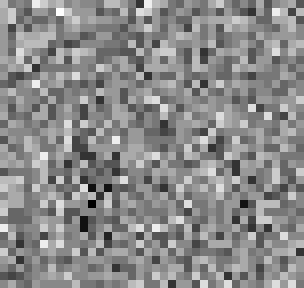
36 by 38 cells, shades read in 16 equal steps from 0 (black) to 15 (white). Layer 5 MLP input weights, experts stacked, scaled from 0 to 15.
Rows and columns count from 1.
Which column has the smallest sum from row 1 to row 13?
32
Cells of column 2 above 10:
5
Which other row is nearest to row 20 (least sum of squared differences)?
26
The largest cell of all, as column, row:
8, 2
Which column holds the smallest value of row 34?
15
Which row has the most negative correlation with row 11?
12
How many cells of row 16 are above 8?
18
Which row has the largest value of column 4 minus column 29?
9
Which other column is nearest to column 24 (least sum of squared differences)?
17
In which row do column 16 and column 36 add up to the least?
24
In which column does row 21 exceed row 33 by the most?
3
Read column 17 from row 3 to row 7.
5 8 6 11 5
